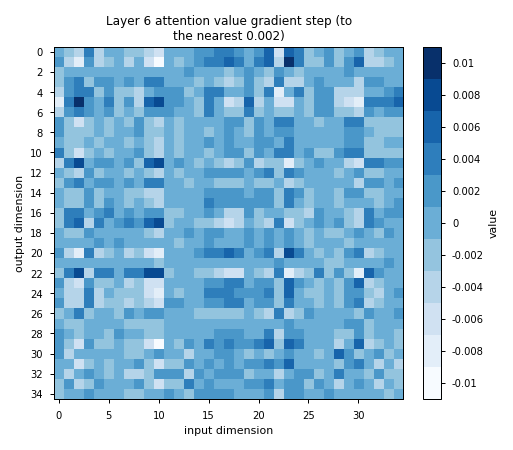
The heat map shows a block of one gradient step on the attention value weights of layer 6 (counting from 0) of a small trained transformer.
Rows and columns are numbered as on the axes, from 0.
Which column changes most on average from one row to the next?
10
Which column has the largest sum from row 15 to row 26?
15
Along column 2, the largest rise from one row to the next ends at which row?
11
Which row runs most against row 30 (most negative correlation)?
33
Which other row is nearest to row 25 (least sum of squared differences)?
23
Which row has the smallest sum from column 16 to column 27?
22
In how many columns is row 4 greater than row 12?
18
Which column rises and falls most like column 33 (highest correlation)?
19
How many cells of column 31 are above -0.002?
20
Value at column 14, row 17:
-0.002
